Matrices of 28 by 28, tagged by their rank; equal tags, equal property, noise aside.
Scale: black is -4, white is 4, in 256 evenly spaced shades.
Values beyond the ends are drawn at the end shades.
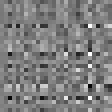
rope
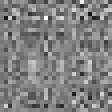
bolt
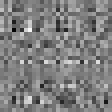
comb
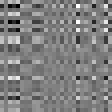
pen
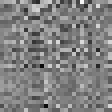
bolt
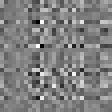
rope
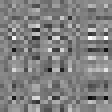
rope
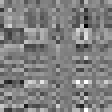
rope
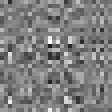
comb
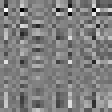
rope
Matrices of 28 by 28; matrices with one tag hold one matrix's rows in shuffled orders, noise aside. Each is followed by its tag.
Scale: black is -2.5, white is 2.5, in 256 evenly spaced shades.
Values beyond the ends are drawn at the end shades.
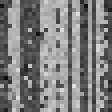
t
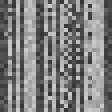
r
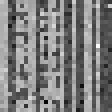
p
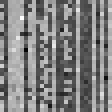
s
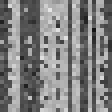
t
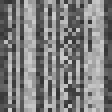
r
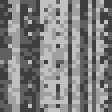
t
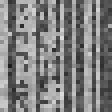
p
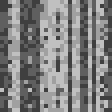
t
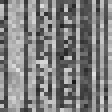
s
